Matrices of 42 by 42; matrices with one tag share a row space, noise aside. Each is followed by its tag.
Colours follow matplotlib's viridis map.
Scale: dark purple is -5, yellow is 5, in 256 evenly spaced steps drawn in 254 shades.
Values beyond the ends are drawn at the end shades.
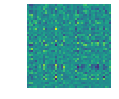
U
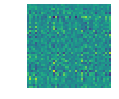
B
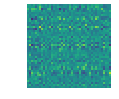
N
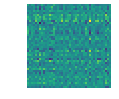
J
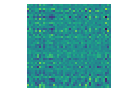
J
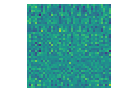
N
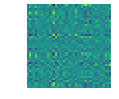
B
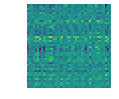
J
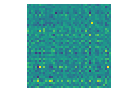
J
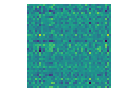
J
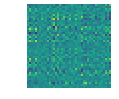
B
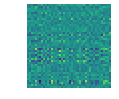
N
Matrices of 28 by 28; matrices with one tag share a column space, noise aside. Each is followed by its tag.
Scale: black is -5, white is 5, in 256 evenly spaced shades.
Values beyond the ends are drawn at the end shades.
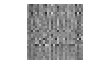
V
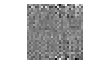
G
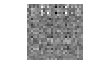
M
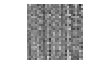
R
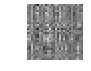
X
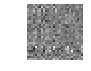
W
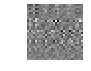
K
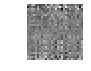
G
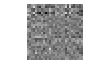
M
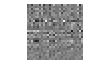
K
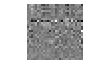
K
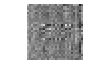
X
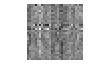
X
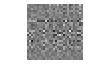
K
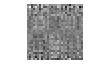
G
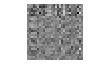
M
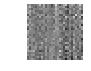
R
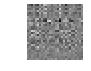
K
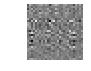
K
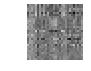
V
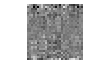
G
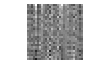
R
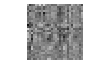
X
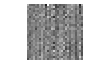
R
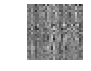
X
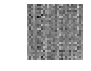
R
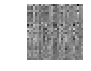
X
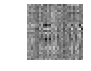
X
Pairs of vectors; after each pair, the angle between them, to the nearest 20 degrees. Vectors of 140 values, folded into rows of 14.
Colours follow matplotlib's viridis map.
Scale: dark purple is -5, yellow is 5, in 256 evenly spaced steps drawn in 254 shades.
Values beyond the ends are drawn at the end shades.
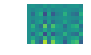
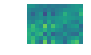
40 degrees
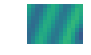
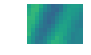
120 degrees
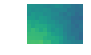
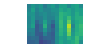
140 degrees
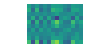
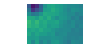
80 degrees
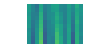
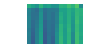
60 degrees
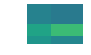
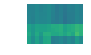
20 degrees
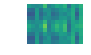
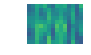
60 degrees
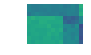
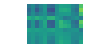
80 degrees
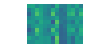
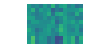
120 degrees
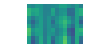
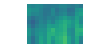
60 degrees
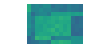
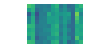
100 degrees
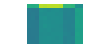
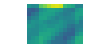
40 degrees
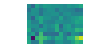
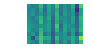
60 degrees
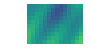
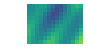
20 degrees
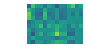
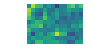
40 degrees
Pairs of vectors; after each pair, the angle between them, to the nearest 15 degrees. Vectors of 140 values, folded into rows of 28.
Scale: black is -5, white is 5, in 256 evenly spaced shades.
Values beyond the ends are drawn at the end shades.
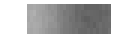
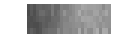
165 degrees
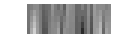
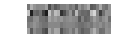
75 degrees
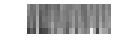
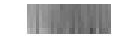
135 degrees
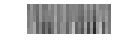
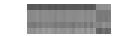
105 degrees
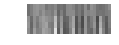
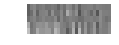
60 degrees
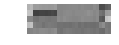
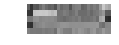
165 degrees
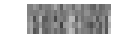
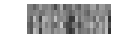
165 degrees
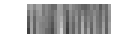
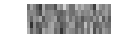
120 degrees
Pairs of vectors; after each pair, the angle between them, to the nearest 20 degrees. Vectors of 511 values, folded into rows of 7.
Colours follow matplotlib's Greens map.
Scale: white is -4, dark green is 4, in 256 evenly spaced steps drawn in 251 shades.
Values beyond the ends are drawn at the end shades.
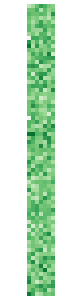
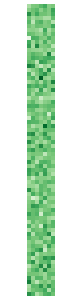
40 degrees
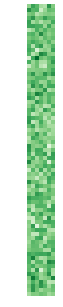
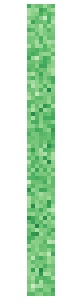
140 degrees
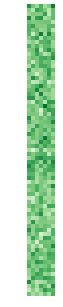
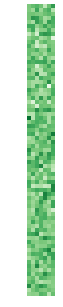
80 degrees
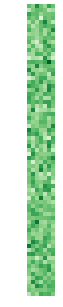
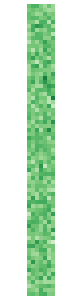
80 degrees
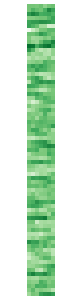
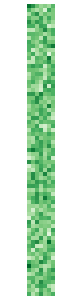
80 degrees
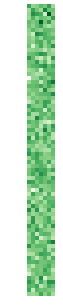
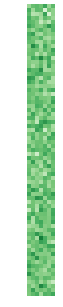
140 degrees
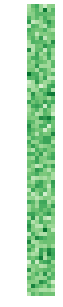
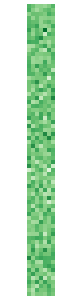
80 degrees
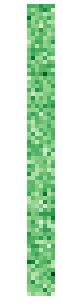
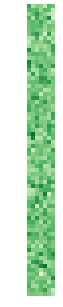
80 degrees
